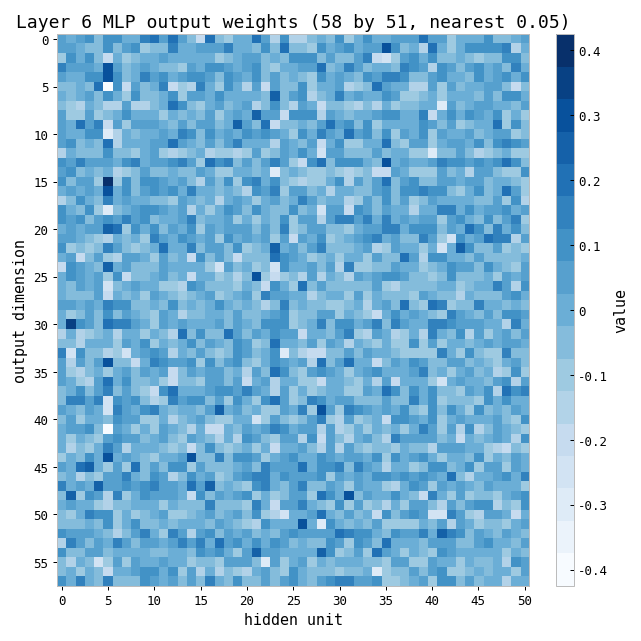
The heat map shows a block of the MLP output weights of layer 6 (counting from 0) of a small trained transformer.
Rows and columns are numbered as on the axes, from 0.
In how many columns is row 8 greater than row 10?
16
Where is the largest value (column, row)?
5, 15
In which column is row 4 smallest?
27
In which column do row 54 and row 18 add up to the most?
21
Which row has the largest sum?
13
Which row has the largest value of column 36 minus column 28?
42
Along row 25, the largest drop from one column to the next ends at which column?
22
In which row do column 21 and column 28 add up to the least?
51
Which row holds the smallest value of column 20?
36
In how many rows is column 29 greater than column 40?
24
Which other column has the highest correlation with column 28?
31
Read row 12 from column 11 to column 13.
-0.1 -0.15 -0.1
